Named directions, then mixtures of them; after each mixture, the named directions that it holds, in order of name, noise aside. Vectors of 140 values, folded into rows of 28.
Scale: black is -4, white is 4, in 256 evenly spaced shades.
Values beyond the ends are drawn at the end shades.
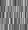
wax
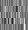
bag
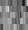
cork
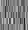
bag, wax.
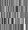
bag.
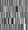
bag.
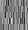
bag, wax.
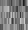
bag, cork.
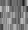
cork.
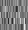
bag.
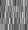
wax.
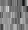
cork.
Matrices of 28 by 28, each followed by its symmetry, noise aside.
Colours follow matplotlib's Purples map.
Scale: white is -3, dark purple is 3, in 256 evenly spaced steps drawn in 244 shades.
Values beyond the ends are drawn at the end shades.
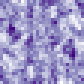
same after a half turn.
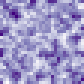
symmetric.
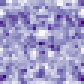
mirrored left to right.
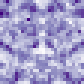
mirrored left to right.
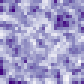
symmetric across the other diagonal.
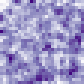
symmetric.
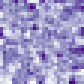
antisymmetric.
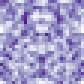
mirrored left to right.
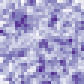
symmetric.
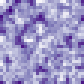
symmetric.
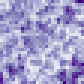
symmetric.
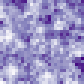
symmetric across the other diagonal.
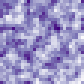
symmetric.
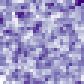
antisymmetric.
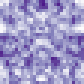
mirrored left to right.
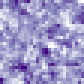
antisymmetric.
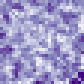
symmetric.
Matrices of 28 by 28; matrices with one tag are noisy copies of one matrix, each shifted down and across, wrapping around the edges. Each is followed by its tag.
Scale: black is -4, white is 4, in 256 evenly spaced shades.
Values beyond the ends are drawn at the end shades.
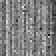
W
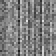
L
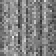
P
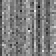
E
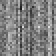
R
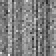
R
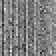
L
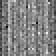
W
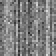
R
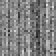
W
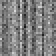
E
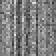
E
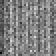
W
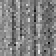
P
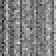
E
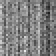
W
